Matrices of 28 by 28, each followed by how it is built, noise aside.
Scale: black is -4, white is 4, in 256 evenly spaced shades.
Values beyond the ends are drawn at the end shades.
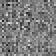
low rank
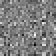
low rank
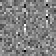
uneven columns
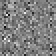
uneven columns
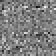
uneven rows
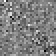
banded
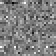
uneven rows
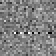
uneven rows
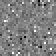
sparse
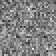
noise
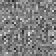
repeating columns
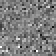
uneven rows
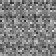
repeating columns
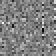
uneven columns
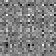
low rank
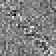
banded
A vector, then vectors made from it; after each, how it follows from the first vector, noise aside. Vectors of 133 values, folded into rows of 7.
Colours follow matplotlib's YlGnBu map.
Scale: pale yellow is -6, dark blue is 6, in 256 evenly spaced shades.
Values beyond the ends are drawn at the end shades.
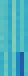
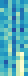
negated, scaled up.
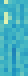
reversed, negated, partly zeroed.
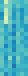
reversed, negated.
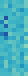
wrapped around, partly zeroed.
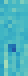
wrapped around, partly zeroed.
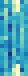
wrapped around, negated, scaled up.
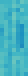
wrapped around, shrunk.
